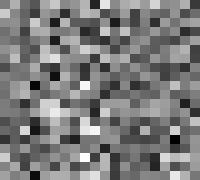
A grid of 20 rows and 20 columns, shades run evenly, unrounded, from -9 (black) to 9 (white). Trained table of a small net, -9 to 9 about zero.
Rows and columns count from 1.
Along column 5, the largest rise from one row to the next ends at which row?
12
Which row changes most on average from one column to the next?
15
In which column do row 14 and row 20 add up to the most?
9
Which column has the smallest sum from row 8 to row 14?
19
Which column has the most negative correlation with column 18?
4
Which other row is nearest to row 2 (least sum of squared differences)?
6
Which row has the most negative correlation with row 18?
8
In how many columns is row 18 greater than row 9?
10
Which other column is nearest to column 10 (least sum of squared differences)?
3
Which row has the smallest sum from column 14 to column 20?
16
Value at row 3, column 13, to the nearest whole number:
-1
